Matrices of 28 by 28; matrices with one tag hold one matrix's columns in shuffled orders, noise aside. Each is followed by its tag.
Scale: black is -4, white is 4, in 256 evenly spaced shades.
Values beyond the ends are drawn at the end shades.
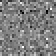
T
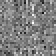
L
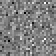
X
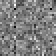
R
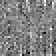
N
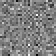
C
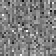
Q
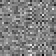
C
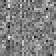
R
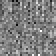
Q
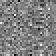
C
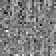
Q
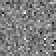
X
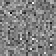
X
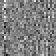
R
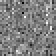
L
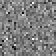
X
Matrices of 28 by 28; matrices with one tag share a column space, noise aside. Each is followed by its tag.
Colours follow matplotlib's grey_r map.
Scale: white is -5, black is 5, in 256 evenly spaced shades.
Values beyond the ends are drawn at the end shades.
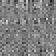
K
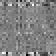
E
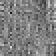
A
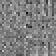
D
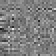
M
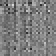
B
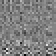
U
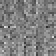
D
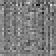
B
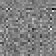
M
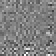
U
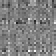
K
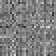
D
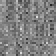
A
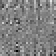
K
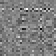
M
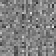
D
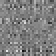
K
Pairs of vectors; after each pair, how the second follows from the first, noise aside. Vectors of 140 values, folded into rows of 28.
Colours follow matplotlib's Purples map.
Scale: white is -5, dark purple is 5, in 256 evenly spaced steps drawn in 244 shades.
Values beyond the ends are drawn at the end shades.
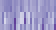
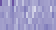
reversed, partly zeroed.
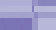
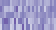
sign-scrambled.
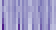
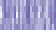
wrapped around, negated.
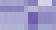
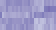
wrapped around, negated, shrunk.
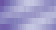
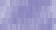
wrapped around, negated, shrunk.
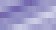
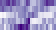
wrapped around, negated, scaled up.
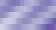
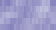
wrapped around, negated, shrunk.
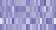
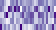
wrapped around, negated, scaled up.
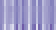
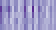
wrapped around, negated.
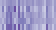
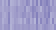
reversed, shrunk.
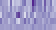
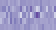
reversed, partly zeroed.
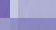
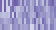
sign-scrambled.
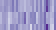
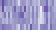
wrapped around, negated.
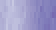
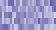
sign-scrambled.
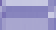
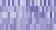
sign-scrambled.
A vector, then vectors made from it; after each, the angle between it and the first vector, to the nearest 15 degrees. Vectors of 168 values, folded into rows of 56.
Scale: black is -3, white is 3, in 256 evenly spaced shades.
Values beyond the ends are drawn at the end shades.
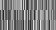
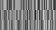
90 degrees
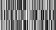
105 degrees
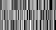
120 degrees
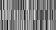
150 degrees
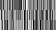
150 degrees
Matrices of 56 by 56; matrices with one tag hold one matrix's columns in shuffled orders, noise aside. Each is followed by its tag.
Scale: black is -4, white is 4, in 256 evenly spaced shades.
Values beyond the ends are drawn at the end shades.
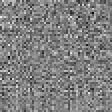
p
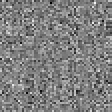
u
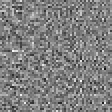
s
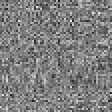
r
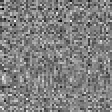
r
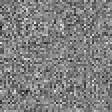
u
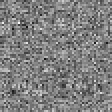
u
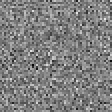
s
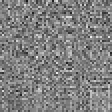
p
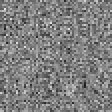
u
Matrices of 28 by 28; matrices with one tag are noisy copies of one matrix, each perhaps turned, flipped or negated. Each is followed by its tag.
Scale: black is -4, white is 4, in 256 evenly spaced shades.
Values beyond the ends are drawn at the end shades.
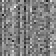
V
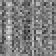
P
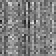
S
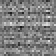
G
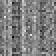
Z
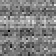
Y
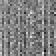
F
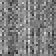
S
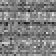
Z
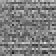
F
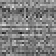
S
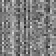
V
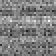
Y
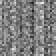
Z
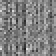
G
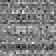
P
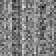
Z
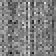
S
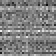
V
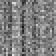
Z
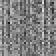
F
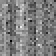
Y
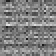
G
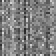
V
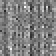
G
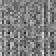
F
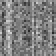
P
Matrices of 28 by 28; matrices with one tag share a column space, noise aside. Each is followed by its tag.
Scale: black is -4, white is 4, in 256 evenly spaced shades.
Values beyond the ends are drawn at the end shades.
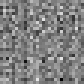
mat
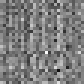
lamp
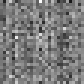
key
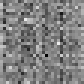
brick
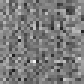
mat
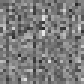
mat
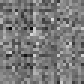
brick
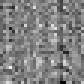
lamp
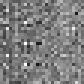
brick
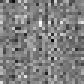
key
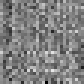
lamp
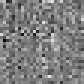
key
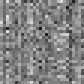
key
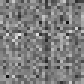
key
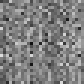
brick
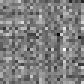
key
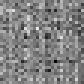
mat
